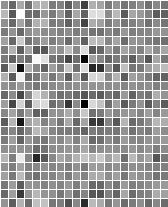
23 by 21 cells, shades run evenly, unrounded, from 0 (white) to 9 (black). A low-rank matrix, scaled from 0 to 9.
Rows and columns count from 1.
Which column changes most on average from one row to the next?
3
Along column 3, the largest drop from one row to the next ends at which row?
9
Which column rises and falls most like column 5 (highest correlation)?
6
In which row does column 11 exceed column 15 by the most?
12
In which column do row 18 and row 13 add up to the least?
11
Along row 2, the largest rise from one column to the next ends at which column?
4
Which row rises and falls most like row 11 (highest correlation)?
15
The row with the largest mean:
7
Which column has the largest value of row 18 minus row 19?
5
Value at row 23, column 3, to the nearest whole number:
3
